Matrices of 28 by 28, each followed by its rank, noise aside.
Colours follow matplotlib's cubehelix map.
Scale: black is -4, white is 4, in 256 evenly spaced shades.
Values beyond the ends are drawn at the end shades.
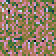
five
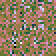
four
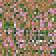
five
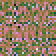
three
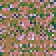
six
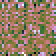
three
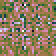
four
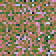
seven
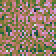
six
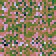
four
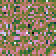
five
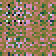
three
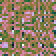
three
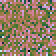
seven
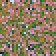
seven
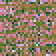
six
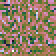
six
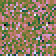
six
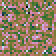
six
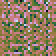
four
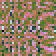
three
